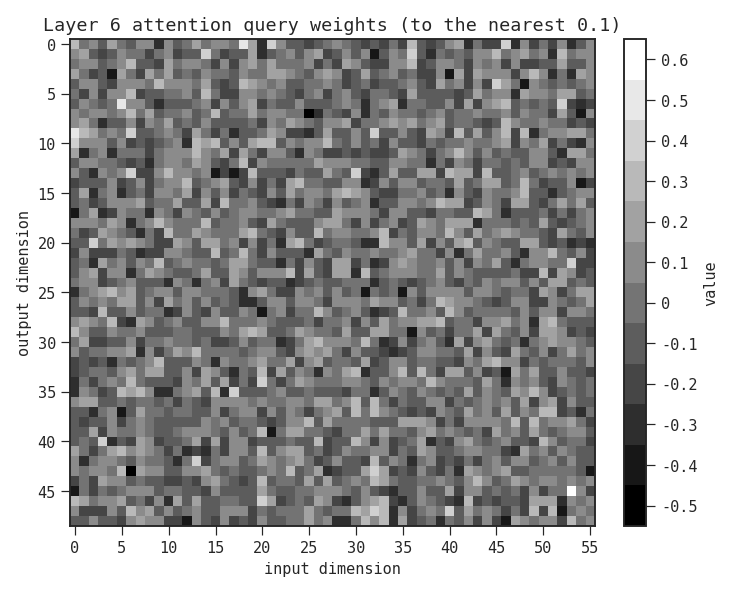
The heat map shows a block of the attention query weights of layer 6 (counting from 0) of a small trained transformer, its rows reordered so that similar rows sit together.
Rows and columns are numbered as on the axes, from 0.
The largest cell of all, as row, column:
45, 53
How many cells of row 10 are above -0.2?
47
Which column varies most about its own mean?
32
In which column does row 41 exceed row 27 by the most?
20
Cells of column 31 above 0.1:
8
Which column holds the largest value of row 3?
49
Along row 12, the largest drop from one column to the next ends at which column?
19
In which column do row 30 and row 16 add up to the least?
22
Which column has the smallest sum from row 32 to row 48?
10
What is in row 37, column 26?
0
